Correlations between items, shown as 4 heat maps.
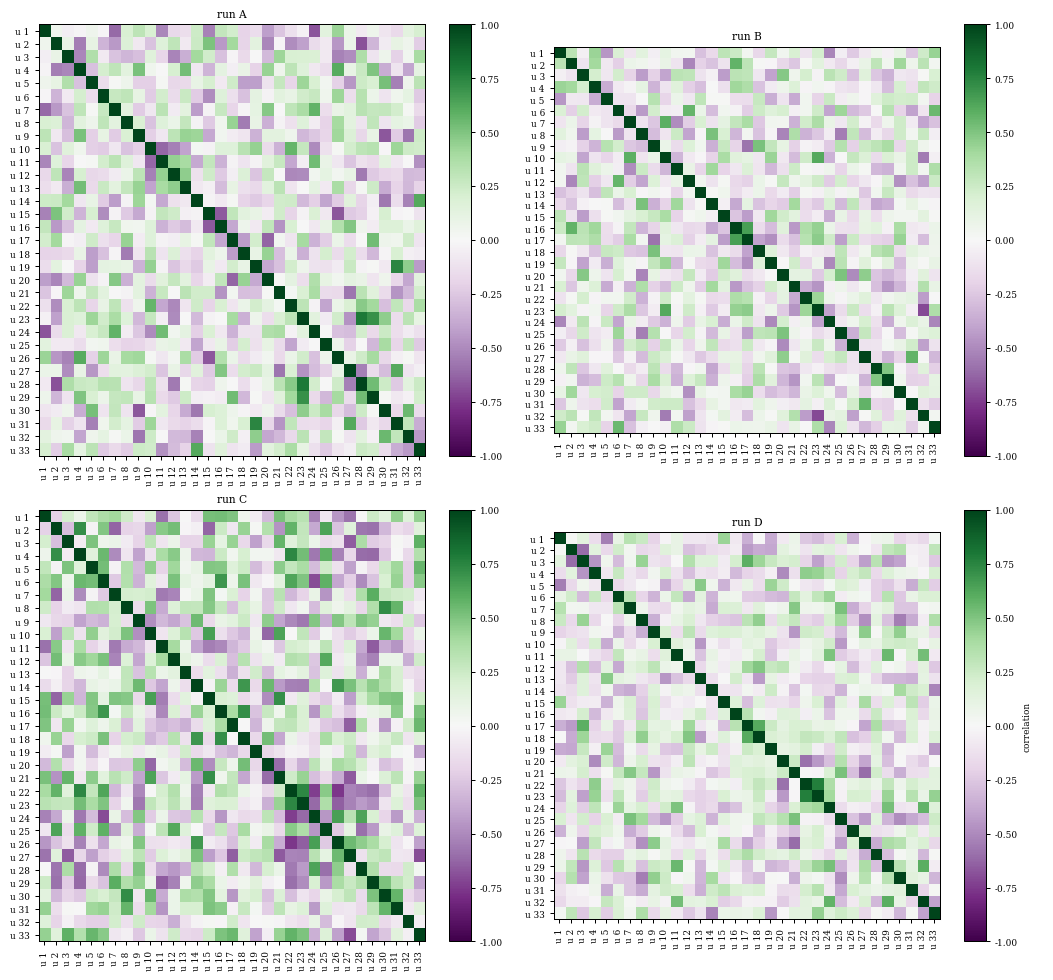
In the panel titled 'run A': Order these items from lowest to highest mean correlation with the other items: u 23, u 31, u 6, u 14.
u 14, u 31, u 6, u 23
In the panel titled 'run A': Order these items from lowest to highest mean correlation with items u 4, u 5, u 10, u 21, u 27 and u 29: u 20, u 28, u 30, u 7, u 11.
u 11, u 30, u 20, u 7, u 28
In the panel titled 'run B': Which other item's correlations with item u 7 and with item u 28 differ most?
u 10
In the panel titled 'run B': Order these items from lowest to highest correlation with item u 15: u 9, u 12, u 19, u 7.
u 12, u 7, u 9, u 19
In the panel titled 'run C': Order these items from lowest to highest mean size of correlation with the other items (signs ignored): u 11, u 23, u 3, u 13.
u 13, u 3, u 11, u 23
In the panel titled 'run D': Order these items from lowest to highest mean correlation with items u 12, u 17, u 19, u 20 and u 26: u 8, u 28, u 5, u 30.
u 30, u 8, u 28, u 5
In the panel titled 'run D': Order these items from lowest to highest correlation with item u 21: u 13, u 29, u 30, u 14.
u 30, u 14, u 29, u 13
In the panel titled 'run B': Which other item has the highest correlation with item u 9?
u 18
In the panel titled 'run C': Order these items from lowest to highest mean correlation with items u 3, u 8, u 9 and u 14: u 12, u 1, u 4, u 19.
u 4, u 19, u 12, u 1
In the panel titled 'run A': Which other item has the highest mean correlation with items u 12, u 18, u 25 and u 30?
u 20
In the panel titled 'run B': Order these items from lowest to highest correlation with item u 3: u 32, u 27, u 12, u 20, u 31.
u 31, u 32, u 27, u 12, u 20
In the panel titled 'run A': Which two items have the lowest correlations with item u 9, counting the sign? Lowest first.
u 30, u 32
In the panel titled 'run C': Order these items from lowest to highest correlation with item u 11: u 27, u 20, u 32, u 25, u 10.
u 32, u 10, u 20, u 27, u 25
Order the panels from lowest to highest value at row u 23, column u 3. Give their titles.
run D, run B, run A, run C
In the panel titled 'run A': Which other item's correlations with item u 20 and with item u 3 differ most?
u 4
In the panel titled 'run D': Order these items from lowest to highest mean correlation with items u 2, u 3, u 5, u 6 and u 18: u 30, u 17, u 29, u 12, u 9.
u 30, u 9, u 29, u 12, u 17
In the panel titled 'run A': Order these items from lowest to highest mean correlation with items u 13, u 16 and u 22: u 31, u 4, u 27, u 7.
u 31, u 27, u 7, u 4
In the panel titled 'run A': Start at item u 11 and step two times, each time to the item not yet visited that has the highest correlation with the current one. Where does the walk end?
u 7
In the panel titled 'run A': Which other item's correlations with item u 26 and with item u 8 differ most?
u 2
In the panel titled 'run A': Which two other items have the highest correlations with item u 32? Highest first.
u 30, u 19
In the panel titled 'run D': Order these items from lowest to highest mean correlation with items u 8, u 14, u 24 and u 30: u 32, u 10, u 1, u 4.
u 1, u 4, u 10, u 32
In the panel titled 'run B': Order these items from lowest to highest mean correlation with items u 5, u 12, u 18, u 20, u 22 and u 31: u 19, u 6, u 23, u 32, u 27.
u 32, u 19, u 23, u 6, u 27
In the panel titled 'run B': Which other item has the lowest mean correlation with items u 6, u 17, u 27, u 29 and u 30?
u 21
